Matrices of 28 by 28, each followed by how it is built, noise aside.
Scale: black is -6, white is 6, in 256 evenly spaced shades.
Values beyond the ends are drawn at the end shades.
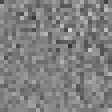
upper triangular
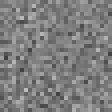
noise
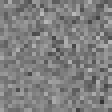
upper triangular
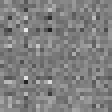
low rank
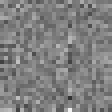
low rank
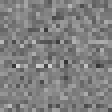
uneven rows
